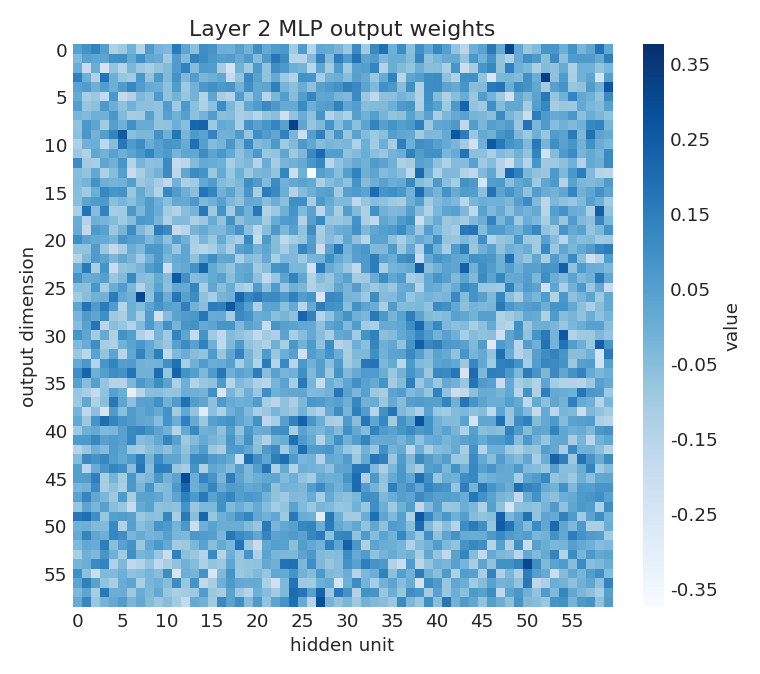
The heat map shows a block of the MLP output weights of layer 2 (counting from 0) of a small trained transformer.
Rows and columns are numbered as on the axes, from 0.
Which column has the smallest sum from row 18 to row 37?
20
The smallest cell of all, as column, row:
26, 13
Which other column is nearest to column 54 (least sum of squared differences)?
41
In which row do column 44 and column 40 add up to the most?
34
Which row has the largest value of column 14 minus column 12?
8
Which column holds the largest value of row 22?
48
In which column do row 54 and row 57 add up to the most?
24
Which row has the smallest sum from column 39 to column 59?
38
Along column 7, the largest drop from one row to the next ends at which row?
27
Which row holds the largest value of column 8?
11
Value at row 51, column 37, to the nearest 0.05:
0
